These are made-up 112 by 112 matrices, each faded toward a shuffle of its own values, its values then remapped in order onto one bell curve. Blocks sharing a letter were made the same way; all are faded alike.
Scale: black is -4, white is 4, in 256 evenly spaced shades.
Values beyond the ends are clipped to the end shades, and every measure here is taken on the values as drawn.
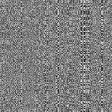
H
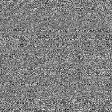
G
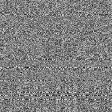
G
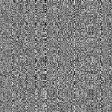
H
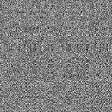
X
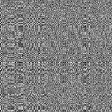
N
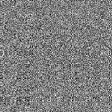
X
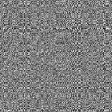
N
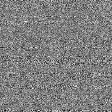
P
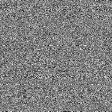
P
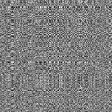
N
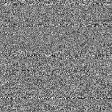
G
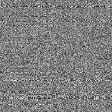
G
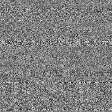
G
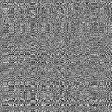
N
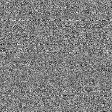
P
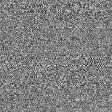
G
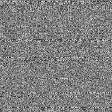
G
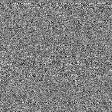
P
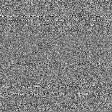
P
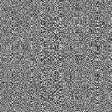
H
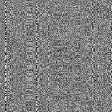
H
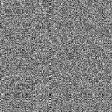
X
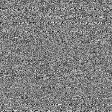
P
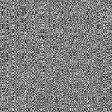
H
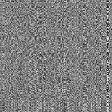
H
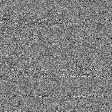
P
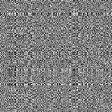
N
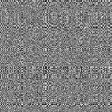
N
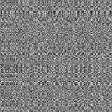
N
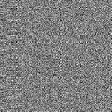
X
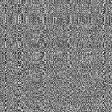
H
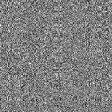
X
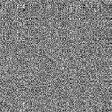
X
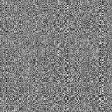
H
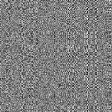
H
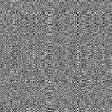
N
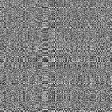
N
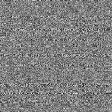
G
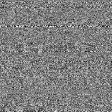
G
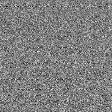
P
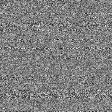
P
